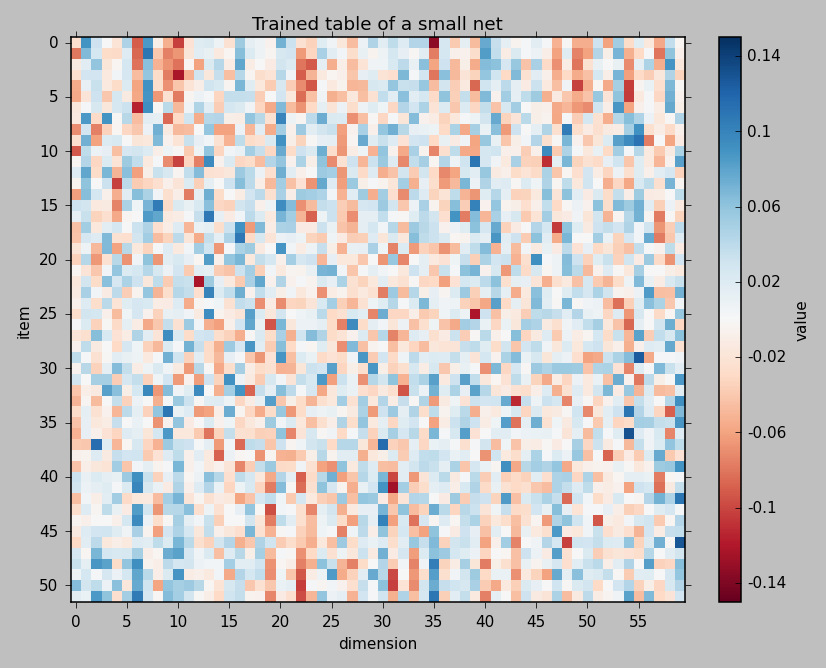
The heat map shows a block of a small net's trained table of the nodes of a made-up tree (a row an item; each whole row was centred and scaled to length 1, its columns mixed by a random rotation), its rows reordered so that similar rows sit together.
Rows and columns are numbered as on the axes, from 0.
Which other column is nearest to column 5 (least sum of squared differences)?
24
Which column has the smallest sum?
22
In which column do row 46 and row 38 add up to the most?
57
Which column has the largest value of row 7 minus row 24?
20
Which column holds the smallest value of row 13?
4
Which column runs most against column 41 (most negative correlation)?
9
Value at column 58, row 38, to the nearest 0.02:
-0.04
